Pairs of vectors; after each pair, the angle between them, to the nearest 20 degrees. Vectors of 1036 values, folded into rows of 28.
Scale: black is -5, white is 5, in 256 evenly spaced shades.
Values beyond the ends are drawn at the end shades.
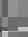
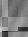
160 degrees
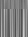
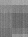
80 degrees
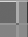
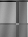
160 degrees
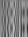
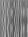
160 degrees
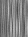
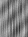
140 degrees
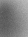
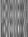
100 degrees
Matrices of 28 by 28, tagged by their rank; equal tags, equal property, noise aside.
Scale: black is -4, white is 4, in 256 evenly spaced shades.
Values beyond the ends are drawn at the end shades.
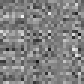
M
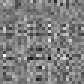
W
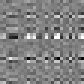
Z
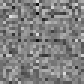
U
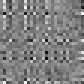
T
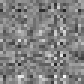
W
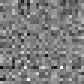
U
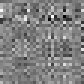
W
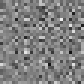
W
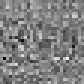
U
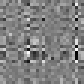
Z
